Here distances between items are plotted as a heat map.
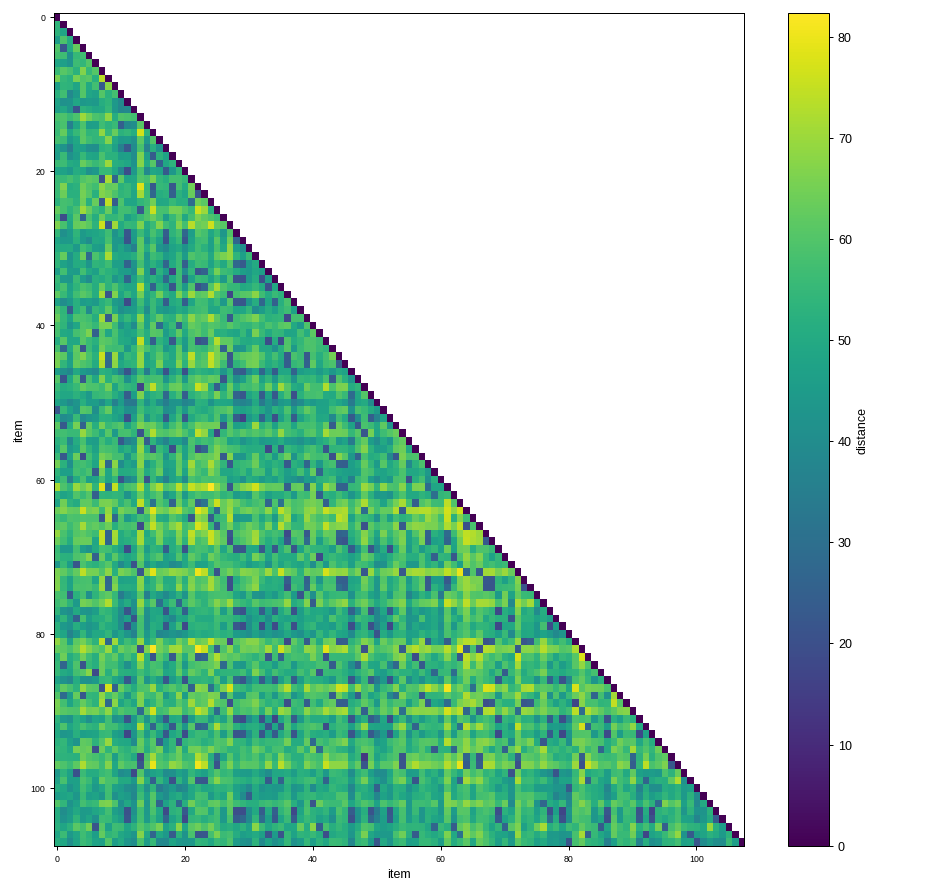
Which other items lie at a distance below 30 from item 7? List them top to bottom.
9, 21, 24, 65, 87
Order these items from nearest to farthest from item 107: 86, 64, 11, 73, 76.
86, 11, 76, 73, 64
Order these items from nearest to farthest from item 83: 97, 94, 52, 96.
52, 94, 96, 97
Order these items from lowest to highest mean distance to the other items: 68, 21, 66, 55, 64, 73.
55, 73, 68, 21, 66, 64
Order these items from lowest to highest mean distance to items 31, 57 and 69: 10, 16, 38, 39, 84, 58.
84, 38, 10, 16, 58, 39
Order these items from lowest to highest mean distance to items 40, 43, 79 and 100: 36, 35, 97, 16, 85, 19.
16, 19, 35, 85, 36, 97
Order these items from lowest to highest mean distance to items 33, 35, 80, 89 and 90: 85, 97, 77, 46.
46, 77, 85, 97
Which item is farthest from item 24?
61
